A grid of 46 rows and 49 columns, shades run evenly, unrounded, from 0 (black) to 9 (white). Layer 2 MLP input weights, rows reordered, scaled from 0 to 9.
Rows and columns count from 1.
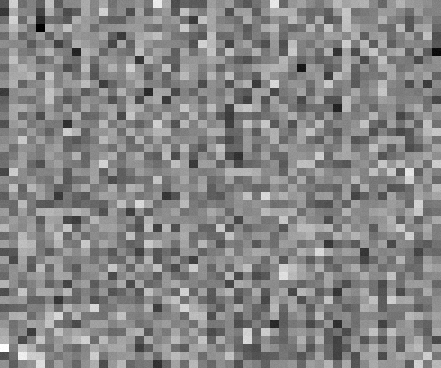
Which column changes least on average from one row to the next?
24
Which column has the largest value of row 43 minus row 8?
28
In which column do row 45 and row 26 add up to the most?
3
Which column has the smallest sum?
38
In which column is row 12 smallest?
17
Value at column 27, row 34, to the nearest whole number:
6
